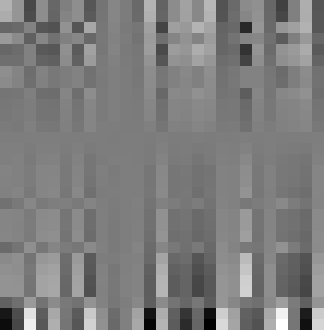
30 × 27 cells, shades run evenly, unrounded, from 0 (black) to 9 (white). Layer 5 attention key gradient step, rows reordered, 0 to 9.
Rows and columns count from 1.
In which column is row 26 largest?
21
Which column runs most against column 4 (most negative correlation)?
8
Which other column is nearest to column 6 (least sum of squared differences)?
25
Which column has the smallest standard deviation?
11
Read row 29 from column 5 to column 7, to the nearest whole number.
6 4 3
